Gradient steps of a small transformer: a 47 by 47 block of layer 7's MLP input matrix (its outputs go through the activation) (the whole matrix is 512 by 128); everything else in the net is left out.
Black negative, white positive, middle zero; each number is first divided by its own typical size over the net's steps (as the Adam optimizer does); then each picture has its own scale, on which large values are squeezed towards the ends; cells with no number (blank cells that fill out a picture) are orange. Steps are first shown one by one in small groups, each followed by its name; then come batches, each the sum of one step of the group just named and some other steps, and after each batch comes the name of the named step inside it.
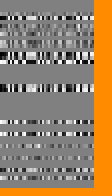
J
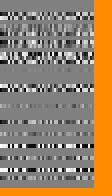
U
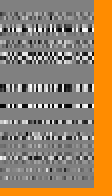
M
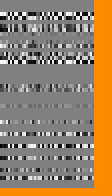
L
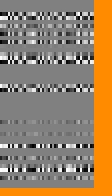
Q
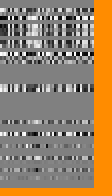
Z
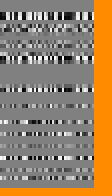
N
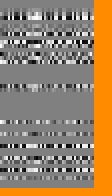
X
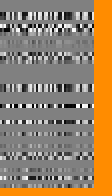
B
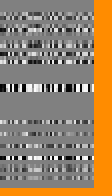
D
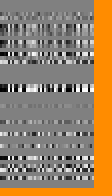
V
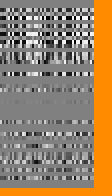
Z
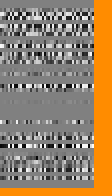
X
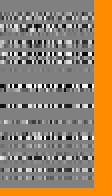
M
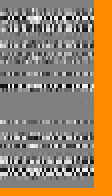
X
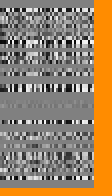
V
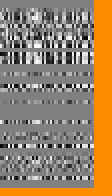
X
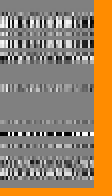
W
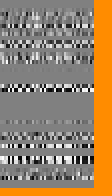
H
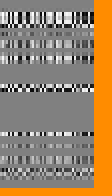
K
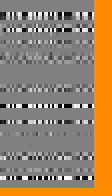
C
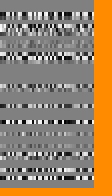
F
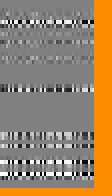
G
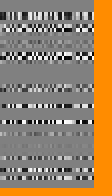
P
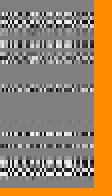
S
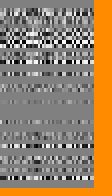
H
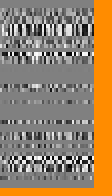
H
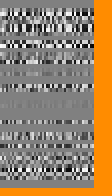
S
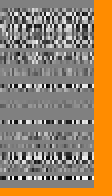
F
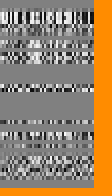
K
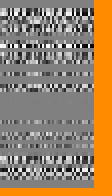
S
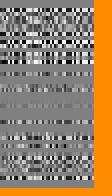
F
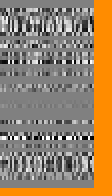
W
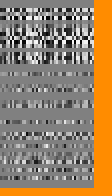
P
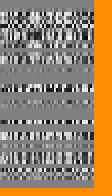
K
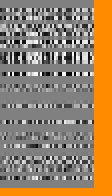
P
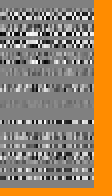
F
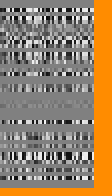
F
